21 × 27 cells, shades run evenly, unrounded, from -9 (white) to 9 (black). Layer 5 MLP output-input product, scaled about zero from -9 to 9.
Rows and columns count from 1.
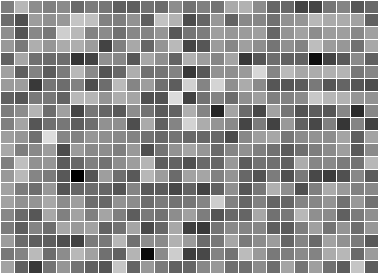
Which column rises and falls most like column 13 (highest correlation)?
7
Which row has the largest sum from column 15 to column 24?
5
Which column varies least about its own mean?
1
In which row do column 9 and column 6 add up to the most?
14
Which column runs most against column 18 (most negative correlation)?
11
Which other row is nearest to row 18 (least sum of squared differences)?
4
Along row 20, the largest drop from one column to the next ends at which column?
12
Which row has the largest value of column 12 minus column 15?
10
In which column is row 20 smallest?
13
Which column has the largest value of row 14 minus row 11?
6
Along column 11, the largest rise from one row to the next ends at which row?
20
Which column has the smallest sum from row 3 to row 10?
17
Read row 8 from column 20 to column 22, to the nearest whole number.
0 0 -1
